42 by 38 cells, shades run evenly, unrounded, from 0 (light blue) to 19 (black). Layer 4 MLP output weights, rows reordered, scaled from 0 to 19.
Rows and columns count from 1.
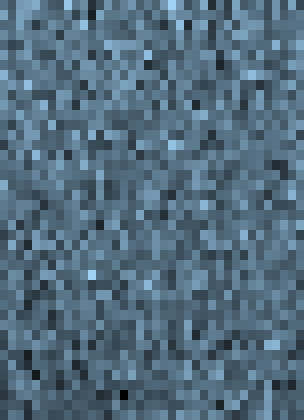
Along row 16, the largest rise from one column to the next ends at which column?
9
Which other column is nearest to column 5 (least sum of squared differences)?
21
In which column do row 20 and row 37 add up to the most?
4
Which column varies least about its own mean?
32
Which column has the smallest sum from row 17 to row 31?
20
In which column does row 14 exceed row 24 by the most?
27
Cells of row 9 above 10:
12
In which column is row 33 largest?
7
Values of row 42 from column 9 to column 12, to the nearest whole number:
10 12 11 10
